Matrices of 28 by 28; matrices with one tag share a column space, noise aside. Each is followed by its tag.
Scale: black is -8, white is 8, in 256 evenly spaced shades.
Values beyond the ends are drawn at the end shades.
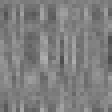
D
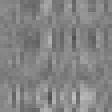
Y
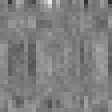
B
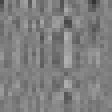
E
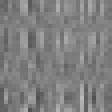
Y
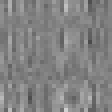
Y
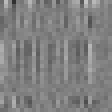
B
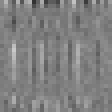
B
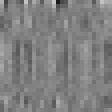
B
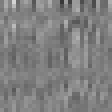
E
